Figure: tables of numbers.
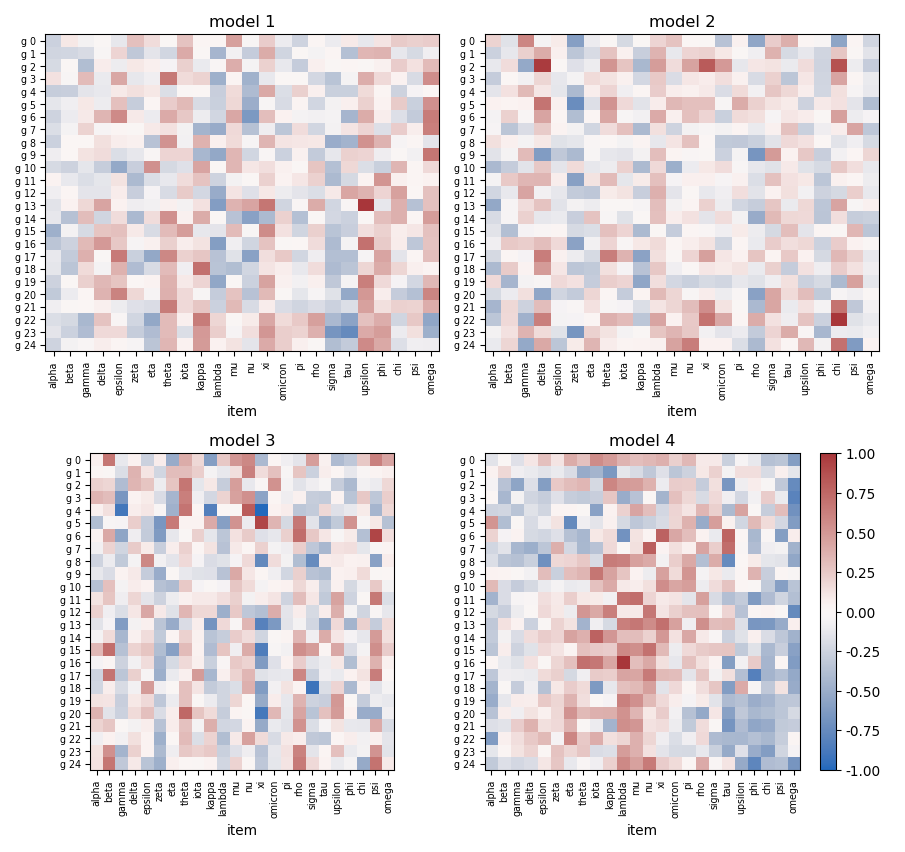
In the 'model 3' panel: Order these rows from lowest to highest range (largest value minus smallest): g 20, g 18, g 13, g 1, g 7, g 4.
g 7, g 1, g 13, g 18, g 20, g 4
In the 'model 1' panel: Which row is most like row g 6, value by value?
g 20
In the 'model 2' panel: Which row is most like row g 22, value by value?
g 2
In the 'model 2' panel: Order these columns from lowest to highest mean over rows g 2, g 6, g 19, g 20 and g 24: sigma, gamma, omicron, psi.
gamma, psi, omicron, sigma
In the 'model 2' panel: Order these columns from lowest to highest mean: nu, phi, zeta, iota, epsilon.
zeta, phi, epsilon, iota, nu
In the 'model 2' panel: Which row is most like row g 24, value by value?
g 21
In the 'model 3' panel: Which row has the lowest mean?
g 13
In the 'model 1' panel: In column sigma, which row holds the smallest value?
g 23
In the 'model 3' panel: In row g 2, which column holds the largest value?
theta
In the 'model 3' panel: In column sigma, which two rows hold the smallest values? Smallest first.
g 18, g 8
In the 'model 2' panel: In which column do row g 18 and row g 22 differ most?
chi
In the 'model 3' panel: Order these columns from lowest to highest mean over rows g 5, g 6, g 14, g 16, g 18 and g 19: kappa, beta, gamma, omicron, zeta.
zeta, gamma, kappa, omicron, beta
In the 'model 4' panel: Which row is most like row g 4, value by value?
g 18
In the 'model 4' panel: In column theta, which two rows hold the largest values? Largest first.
g 16, g 12
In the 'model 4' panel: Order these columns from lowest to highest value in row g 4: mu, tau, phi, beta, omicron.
tau, beta, phi, omicron, mu
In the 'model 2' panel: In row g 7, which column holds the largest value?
psi
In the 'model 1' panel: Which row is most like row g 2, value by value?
g 0
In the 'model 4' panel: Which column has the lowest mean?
omega
